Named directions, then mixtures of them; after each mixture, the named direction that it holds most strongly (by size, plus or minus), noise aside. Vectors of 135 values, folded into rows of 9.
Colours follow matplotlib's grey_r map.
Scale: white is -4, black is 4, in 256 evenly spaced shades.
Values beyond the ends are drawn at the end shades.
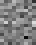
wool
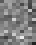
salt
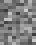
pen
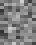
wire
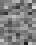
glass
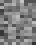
wire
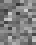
pen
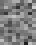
glass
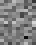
wool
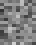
wire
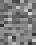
pen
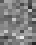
salt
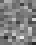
salt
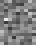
pen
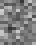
wire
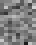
glass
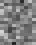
wire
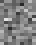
pen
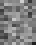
wire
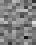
wool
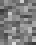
pen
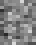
wire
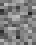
wire
